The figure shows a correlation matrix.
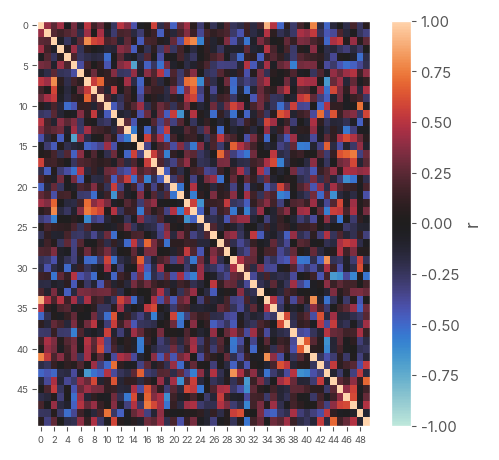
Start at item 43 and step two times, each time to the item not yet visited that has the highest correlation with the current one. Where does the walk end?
15
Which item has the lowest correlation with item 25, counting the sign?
18
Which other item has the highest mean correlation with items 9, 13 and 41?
7
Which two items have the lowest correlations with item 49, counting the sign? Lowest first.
31, 21
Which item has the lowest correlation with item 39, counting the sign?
43
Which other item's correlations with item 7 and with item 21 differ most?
23
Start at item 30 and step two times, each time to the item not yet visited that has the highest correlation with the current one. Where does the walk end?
10
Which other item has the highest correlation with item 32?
26
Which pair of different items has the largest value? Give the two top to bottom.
0, 34
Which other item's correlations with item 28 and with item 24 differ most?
22
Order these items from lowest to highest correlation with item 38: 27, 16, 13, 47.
13, 27, 16, 47
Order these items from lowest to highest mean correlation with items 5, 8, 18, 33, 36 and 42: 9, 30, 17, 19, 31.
31, 19, 17, 9, 30
